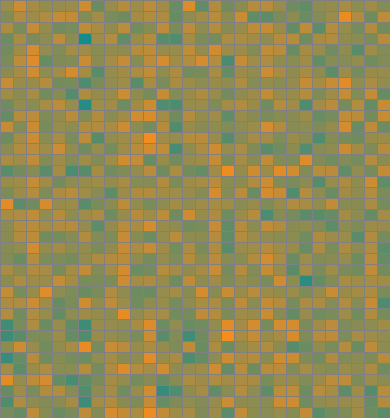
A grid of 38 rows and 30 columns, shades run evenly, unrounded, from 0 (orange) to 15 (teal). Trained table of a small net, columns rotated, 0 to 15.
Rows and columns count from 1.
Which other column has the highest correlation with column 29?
21
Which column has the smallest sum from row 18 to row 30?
10
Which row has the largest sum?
36
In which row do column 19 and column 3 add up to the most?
19
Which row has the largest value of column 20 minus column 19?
2
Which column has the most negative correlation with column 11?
26
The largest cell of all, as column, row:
7, 4
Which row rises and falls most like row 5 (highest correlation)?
18
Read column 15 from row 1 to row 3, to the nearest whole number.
2 7 4
